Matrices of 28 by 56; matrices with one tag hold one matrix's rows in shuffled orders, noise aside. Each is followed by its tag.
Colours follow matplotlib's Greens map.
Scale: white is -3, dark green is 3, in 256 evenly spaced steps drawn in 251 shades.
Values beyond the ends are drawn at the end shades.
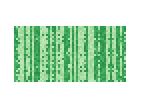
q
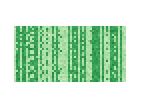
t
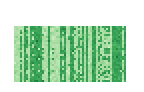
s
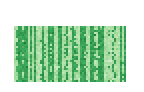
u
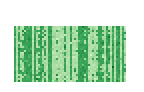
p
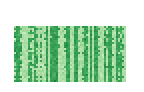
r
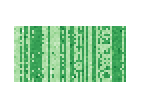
s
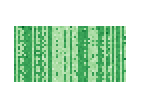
p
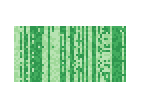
s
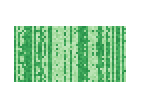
p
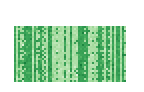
p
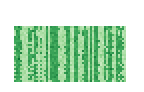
r
